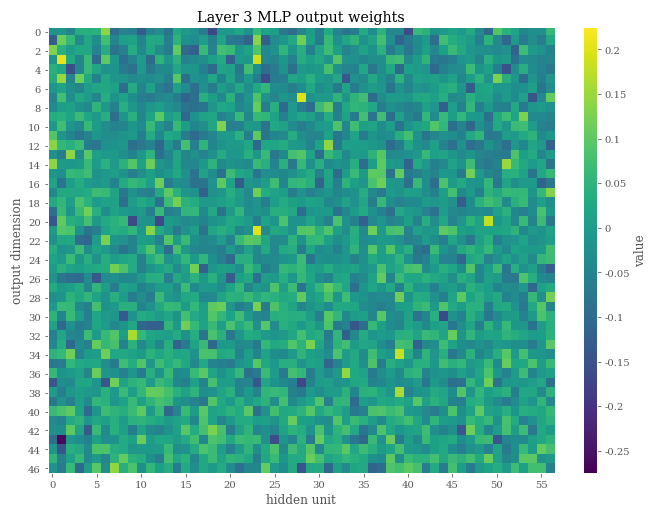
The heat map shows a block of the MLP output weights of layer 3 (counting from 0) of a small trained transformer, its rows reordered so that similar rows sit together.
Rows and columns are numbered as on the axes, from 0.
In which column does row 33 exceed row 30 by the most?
44
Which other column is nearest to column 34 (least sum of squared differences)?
52
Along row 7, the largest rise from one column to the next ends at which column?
28
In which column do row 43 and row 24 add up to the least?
1
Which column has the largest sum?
6
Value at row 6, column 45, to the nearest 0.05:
0.05
